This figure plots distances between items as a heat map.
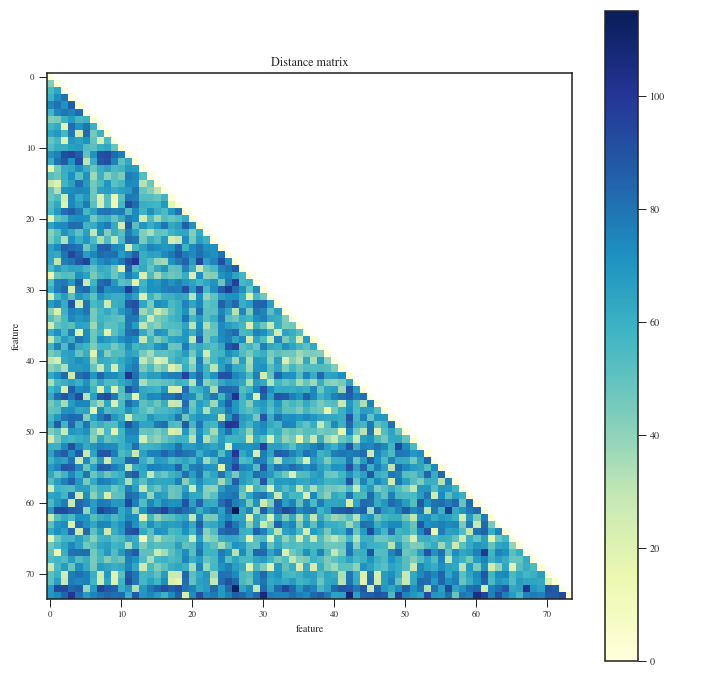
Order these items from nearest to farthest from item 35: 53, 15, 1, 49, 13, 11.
13, 15, 1, 49, 53, 11
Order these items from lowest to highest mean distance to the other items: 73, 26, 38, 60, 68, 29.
68, 38, 29, 60, 26, 73
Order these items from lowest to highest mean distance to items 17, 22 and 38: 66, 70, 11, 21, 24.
70, 66, 21, 24, 11
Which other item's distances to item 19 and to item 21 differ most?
73
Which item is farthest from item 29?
26
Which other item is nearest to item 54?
64
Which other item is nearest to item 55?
24
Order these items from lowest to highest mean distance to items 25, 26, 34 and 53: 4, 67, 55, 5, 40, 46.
40, 67, 5, 46, 55, 4
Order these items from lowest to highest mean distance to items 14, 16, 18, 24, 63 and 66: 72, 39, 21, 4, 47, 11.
39, 47, 11, 4, 21, 72
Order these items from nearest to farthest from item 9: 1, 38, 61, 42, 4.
38, 1, 4, 42, 61
